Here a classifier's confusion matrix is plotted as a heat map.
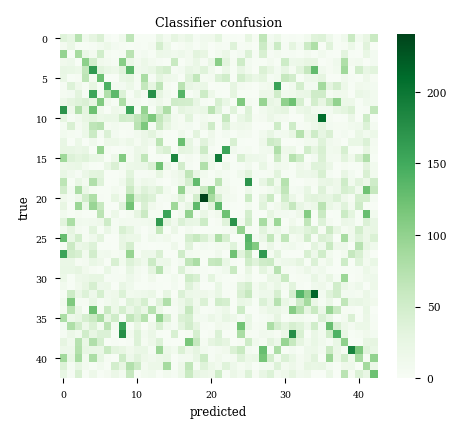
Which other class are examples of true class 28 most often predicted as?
18
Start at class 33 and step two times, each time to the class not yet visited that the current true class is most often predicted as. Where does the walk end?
34
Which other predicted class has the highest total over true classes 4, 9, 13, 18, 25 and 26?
0
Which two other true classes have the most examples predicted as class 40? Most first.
39, 26
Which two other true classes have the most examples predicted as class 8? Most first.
37, 36
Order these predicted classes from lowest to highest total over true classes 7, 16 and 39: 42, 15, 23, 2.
15, 42, 23, 2
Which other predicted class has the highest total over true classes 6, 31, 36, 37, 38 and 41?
8
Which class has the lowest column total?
26
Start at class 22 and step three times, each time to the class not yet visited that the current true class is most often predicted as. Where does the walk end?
11
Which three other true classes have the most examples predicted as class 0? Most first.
9, 27, 25
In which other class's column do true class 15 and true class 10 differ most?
21
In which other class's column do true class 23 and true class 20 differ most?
19
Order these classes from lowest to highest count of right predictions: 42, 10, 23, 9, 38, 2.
10, 2, 38, 42, 9, 23
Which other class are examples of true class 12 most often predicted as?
32
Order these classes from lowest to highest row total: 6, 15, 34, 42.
42, 6, 34, 15
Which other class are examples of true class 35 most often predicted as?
13
